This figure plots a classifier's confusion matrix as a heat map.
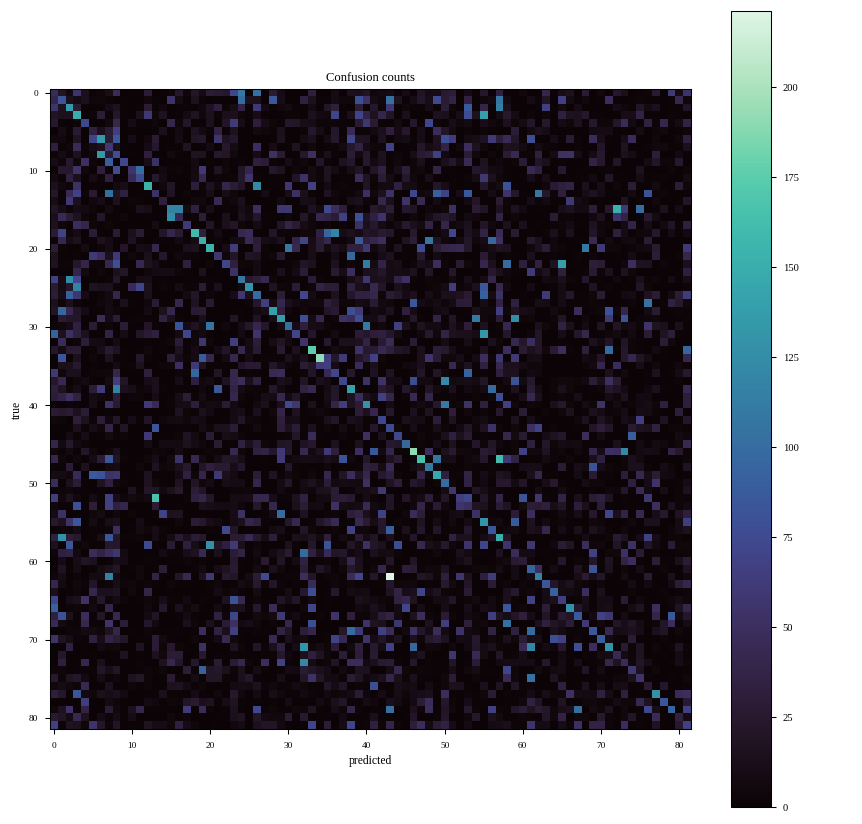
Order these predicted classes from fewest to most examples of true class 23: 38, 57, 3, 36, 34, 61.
34, 57, 36, 3, 38, 61
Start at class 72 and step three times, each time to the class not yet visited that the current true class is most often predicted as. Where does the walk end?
75
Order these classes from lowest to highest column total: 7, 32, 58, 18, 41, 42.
18, 41, 58, 42, 32, 7
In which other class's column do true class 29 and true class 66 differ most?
59
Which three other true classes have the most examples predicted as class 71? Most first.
33, 28, 54
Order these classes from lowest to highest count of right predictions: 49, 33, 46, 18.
49, 18, 33, 46
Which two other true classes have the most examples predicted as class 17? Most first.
31, 79
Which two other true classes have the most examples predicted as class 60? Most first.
52, 46
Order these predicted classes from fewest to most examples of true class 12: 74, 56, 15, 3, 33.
56, 15, 74, 3, 33
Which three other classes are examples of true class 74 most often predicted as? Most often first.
19, 58, 44
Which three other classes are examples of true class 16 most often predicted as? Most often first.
15, 39, 37
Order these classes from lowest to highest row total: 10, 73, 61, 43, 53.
61, 43, 10, 73, 53
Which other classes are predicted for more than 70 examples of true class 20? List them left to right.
30, 47, 68
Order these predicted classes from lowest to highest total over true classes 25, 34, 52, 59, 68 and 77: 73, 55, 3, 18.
18, 73, 55, 3
